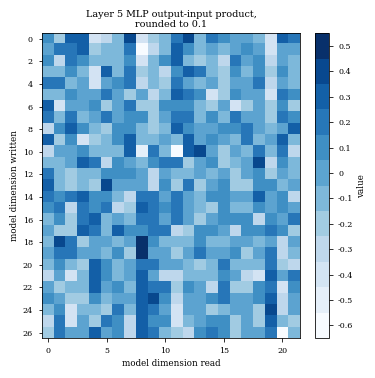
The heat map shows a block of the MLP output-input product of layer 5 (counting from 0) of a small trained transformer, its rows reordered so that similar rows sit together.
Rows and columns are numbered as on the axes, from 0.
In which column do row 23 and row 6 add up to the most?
0
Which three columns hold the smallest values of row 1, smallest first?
8, 19, 9
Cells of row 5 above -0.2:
17
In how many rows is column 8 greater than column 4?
13
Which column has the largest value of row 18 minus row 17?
1
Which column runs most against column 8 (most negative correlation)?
7
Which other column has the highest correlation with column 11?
2
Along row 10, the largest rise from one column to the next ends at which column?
12
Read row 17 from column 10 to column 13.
0.2 -0.3 -0.2 0.1
